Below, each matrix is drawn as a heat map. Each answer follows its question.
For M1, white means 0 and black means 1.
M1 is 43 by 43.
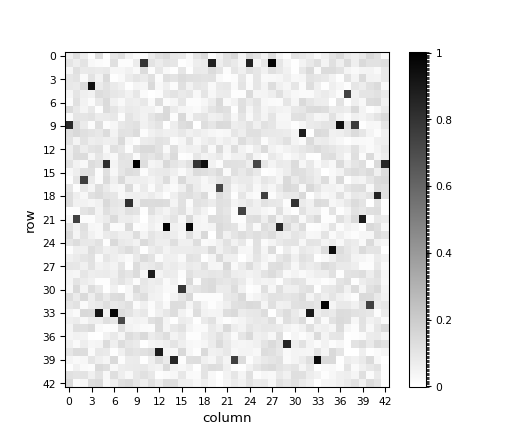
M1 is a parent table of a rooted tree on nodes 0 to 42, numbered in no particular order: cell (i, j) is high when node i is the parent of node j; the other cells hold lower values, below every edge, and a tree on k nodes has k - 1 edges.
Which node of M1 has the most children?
14
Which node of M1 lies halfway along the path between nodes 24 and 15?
19
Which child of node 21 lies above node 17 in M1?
39
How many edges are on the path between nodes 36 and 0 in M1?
2
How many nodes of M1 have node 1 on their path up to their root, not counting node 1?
8
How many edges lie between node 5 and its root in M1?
3
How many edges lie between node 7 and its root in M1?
5
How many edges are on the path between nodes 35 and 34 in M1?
6
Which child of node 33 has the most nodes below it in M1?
32
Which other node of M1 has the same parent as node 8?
30
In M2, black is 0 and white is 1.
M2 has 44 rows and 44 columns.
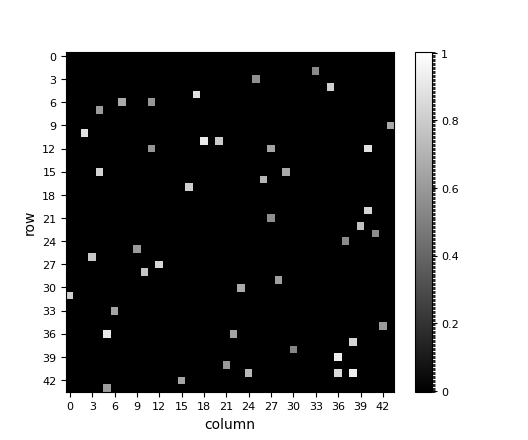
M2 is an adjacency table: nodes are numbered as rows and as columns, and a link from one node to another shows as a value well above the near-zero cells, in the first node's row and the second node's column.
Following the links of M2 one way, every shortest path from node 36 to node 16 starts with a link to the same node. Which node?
node 5
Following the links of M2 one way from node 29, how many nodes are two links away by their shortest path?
1
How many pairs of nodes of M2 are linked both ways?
1
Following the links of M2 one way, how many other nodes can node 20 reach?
6
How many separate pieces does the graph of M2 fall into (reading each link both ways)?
10
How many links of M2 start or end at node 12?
4
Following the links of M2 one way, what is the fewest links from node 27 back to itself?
2
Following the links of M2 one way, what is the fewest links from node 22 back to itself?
3
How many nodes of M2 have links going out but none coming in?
1
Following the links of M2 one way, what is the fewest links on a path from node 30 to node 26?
7
